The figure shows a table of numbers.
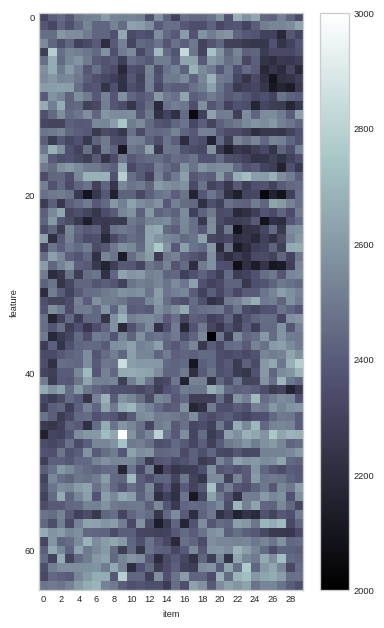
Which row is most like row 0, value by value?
55
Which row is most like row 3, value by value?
16
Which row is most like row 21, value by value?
37
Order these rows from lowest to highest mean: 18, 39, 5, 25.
25, 5, 39, 18
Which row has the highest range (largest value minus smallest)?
47
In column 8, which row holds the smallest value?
20
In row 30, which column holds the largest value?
17
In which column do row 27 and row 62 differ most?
23
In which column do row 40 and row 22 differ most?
5
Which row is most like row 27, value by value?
15
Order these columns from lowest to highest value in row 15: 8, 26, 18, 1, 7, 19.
26, 18, 8, 7, 19, 1
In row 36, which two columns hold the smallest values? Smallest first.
19, 1
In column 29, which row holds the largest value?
39
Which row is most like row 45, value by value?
30
